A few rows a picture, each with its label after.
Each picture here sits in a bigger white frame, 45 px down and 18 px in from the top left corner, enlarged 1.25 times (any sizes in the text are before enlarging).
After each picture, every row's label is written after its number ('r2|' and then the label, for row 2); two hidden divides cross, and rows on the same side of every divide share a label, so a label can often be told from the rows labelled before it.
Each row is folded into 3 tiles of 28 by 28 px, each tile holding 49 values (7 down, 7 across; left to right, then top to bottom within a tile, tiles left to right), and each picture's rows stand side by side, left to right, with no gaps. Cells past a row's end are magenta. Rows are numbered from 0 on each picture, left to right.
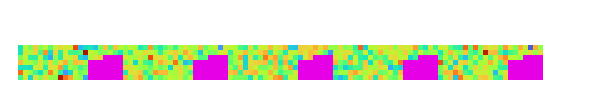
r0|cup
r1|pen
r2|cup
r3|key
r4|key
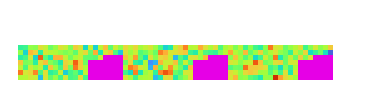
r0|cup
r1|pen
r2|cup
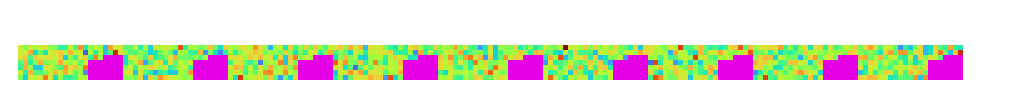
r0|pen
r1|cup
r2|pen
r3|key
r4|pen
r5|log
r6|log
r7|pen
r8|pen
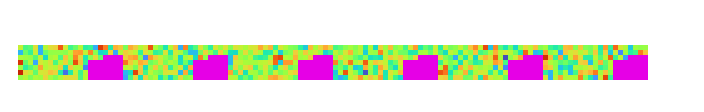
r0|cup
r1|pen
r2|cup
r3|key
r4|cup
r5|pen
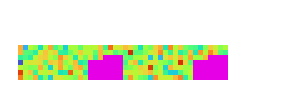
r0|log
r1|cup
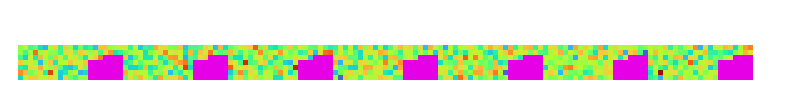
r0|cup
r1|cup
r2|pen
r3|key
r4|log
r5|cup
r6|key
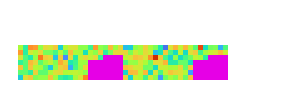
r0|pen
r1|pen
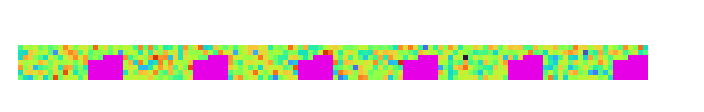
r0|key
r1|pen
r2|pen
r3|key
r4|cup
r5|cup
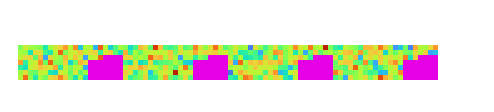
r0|cup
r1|log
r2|key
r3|cup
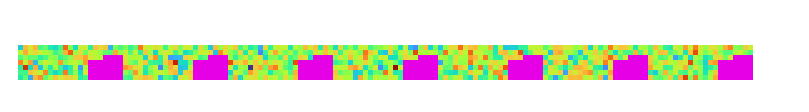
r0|key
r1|pen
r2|key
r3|log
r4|log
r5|key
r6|key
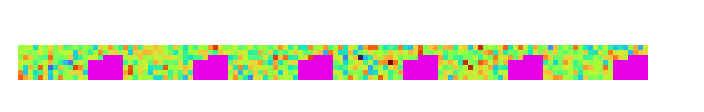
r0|log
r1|log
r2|cup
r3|cup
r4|key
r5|log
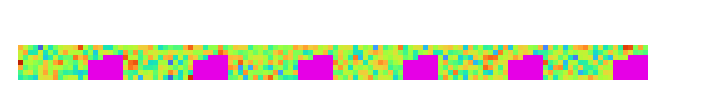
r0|key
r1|pen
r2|key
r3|key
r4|cup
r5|cup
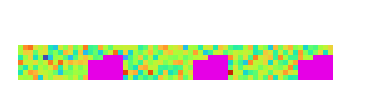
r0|key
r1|cup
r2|log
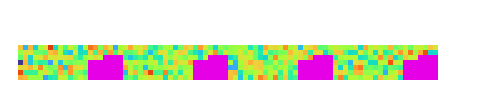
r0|log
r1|key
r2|cup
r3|cup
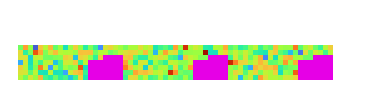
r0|log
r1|pen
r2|key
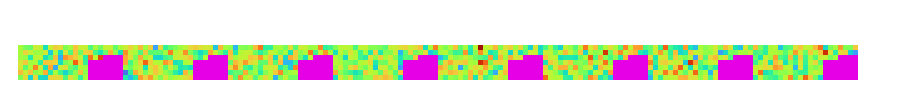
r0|cup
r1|key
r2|pen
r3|cup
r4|key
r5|cup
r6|key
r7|cup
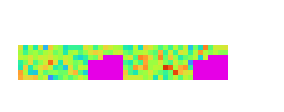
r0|log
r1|log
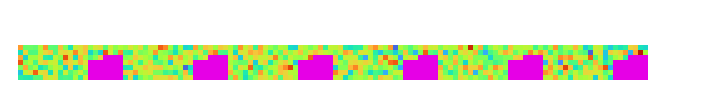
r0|key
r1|cup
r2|log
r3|cup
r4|log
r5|log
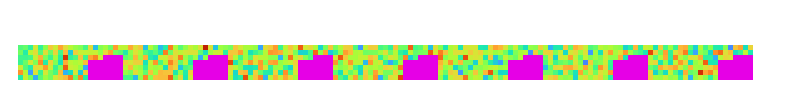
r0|cup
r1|key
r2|key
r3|pen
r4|pen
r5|log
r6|log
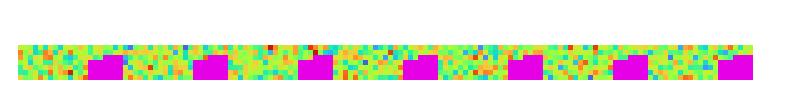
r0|pen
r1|log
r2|cup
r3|pen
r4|pen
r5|pen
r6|key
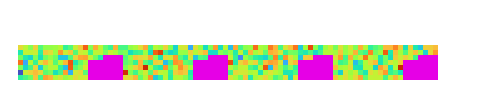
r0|key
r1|log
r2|key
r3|pen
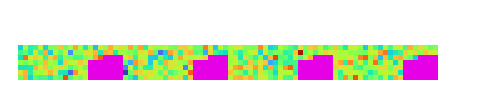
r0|cup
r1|key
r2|log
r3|pen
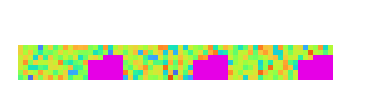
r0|key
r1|cup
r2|log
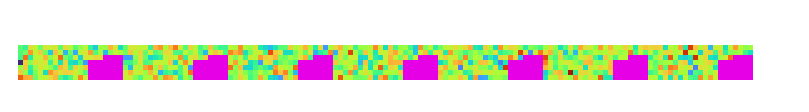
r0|log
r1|cup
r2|pen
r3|cup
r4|pen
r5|key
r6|cup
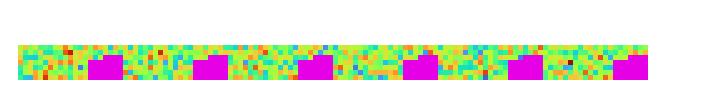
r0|key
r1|log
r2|log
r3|pen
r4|pen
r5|key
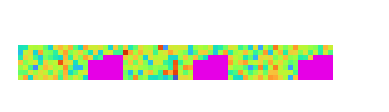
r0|key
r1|pen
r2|key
